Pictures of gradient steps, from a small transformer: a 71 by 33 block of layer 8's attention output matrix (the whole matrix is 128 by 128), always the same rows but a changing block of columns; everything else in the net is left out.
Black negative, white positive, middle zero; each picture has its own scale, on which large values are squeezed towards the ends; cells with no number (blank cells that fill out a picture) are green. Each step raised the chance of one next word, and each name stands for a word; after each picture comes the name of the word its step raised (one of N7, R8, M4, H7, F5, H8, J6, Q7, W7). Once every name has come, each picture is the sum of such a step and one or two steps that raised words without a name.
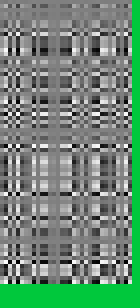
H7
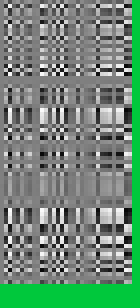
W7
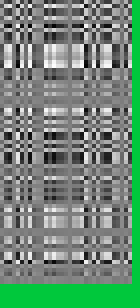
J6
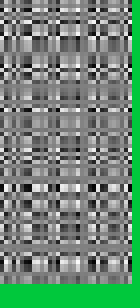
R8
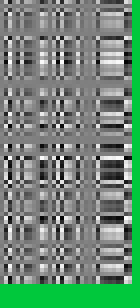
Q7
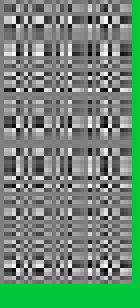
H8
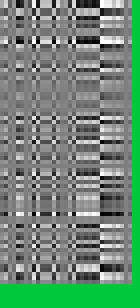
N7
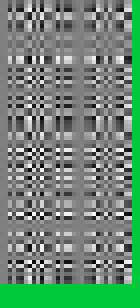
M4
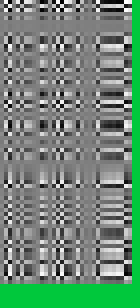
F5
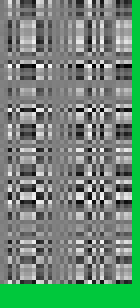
R8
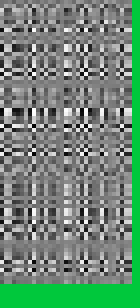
W7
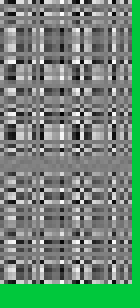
J6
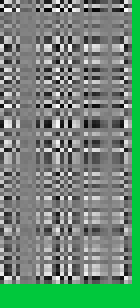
F5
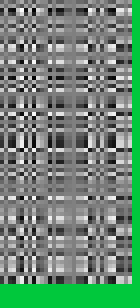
J6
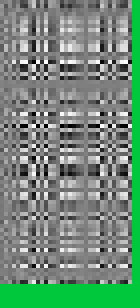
Q7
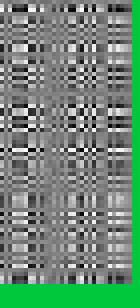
M4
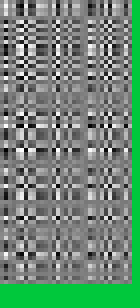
H8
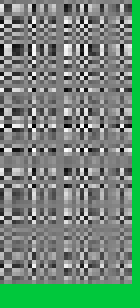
H8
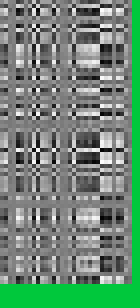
J6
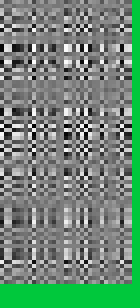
J6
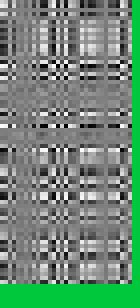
H8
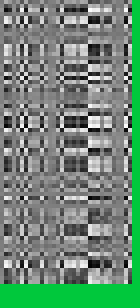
H8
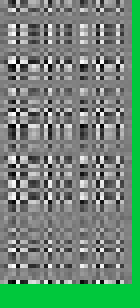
Q7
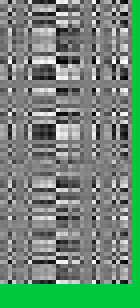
J6
